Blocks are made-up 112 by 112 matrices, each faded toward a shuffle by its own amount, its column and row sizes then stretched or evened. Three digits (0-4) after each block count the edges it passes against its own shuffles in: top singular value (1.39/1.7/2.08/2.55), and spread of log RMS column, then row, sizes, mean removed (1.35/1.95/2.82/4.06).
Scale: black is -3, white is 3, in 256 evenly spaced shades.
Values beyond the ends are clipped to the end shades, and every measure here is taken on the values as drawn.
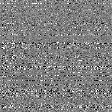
0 2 4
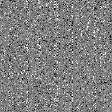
2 3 1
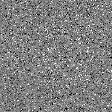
0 1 1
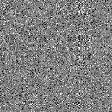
3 1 1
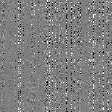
3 4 2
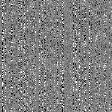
2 4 0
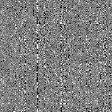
3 3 1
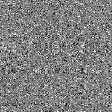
3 0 2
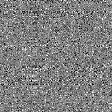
3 0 2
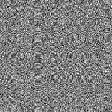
4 0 0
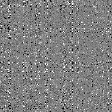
2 3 2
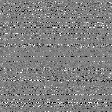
3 0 4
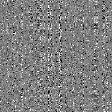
3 3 0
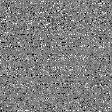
0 1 3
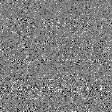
0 2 3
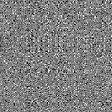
4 2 1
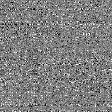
2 0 3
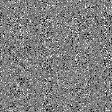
1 3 1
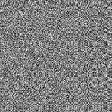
4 1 0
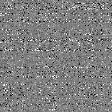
0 2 3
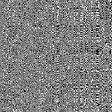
4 3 1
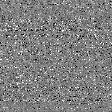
0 0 3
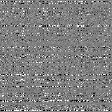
3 2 4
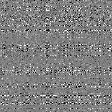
3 2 4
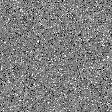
0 0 0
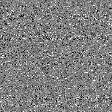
2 0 3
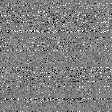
0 0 4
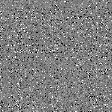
1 2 2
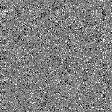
2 1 1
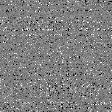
0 1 3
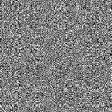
3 2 0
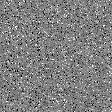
0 1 0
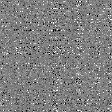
0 2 3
